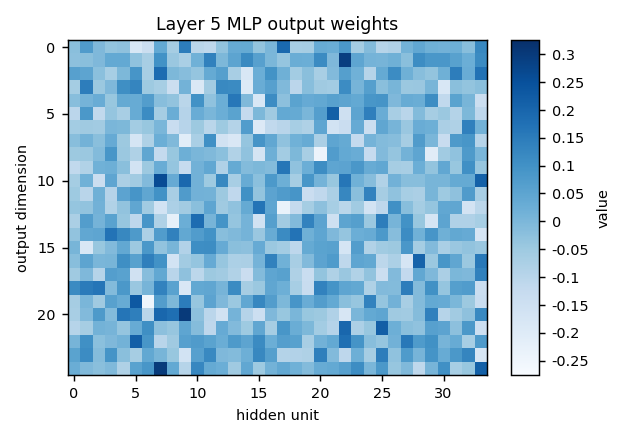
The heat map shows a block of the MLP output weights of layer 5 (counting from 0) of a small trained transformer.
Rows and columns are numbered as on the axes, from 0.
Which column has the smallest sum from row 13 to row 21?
14
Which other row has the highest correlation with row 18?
23
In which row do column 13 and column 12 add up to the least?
7
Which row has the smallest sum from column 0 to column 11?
6
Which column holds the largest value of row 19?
5
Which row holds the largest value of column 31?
2
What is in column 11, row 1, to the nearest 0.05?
0.15
